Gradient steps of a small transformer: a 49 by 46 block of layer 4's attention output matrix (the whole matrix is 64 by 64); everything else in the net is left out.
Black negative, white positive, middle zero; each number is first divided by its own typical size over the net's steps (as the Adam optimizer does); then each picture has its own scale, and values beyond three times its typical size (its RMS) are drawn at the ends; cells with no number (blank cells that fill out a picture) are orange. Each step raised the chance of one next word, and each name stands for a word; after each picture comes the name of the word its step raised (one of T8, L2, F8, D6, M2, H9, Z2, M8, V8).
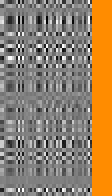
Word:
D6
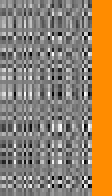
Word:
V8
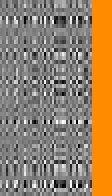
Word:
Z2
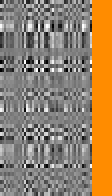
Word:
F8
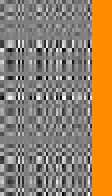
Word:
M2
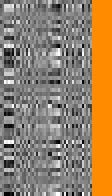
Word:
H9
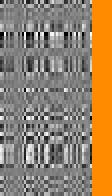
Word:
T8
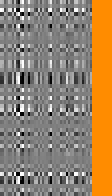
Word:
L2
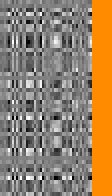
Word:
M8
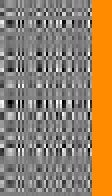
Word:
M8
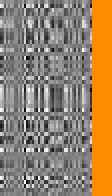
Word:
V8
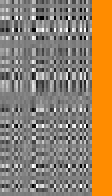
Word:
F8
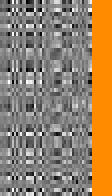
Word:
L2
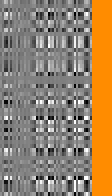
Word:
M8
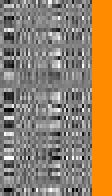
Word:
T8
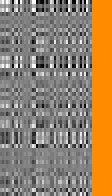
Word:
L2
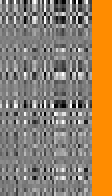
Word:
L2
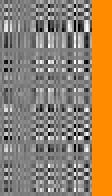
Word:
F8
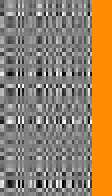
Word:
Z2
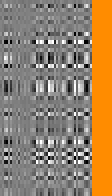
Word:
D6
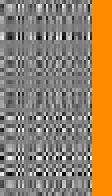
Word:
T8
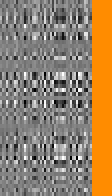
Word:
T8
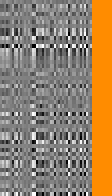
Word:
H9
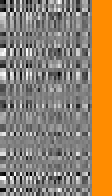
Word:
L2
